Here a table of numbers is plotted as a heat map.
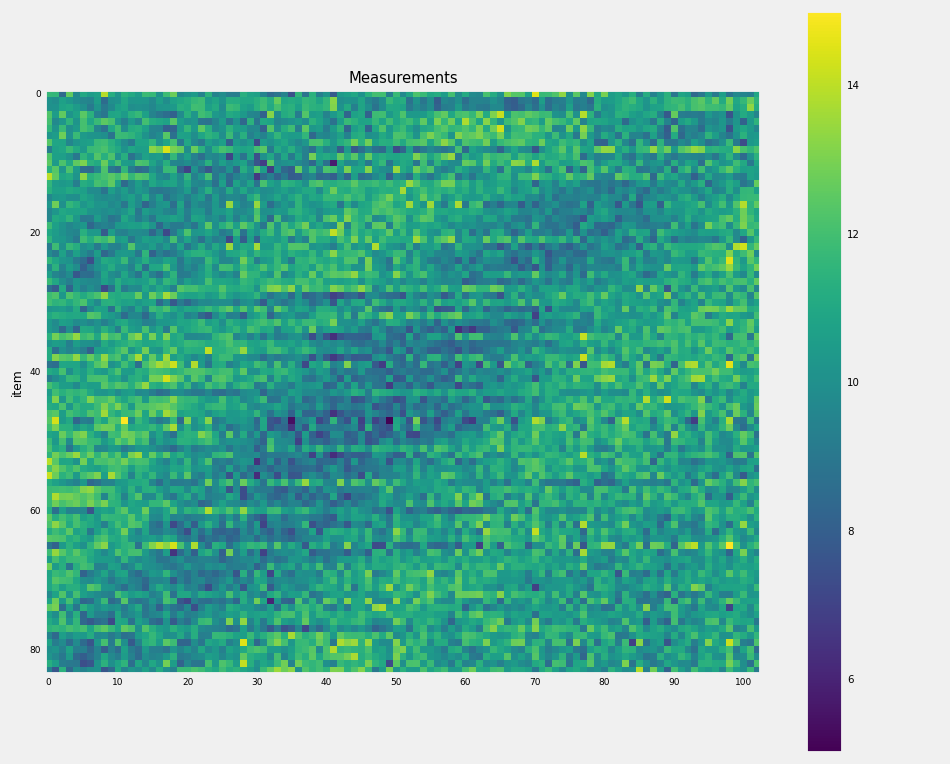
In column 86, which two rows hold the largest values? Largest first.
44, 74
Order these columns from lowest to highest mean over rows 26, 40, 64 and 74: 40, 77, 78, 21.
21, 77, 40, 78
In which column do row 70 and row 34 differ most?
59
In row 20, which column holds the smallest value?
17
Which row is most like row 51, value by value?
68
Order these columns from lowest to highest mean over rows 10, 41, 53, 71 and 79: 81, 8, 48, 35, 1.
35, 48, 1, 81, 8
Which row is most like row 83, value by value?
28
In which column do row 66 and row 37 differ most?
18
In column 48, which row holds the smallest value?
39
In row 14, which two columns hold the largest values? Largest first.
51, 41
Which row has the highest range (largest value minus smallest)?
47
